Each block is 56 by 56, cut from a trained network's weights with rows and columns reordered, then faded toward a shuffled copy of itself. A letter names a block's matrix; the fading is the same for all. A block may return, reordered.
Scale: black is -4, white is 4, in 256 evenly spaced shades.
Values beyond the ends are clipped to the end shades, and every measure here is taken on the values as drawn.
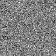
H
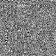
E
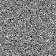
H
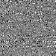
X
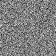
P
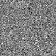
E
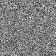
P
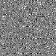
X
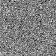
P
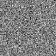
E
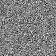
P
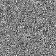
H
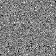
H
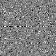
X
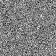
P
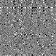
X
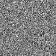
H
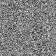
P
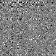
X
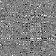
X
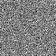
H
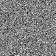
P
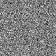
E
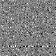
X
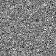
H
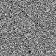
E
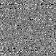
X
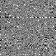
X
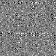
X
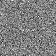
P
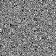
H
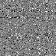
X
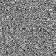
E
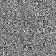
E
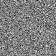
P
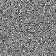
E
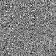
E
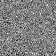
H
